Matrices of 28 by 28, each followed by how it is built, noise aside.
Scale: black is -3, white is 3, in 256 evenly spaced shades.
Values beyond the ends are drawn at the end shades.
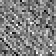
Toeplitz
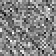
Toeplitz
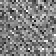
Toeplitz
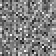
repeating rows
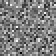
repeating columns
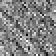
Toeplitz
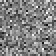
noise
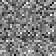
repeating columns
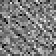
Toeplitz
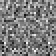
repeating columns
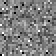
sparse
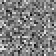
repeating rows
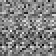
repeating columns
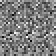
repeating columns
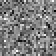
noise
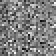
repeating rows
